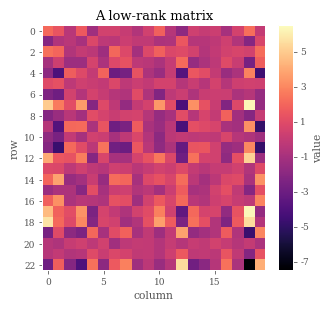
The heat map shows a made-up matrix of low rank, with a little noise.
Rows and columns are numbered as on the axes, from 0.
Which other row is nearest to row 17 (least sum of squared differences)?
12
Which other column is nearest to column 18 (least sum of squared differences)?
3
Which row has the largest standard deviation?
22
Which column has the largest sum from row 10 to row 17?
18
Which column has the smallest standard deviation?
15
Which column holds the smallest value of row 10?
1
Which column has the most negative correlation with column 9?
4
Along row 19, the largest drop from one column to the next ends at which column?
13
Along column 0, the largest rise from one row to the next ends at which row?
7
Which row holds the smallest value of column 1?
11
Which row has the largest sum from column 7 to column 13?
14
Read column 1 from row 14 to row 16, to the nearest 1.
4 -1 3
